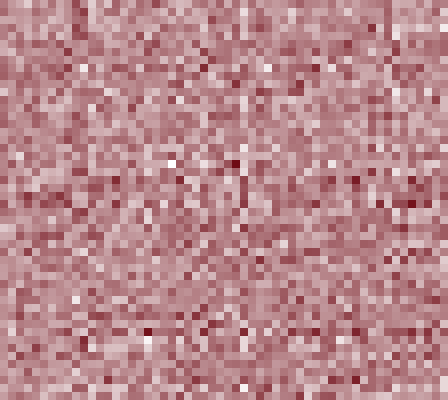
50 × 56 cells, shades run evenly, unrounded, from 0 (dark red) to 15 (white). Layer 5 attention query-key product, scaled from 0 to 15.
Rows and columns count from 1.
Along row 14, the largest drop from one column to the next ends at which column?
13
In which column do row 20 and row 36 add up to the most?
3
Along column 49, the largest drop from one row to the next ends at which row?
33
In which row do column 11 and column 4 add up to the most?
42
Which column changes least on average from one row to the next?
41
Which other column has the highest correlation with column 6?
48
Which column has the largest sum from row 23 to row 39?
2
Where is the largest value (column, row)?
22, 21
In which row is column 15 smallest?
23
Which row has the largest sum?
49
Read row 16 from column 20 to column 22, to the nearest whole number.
9 7 7
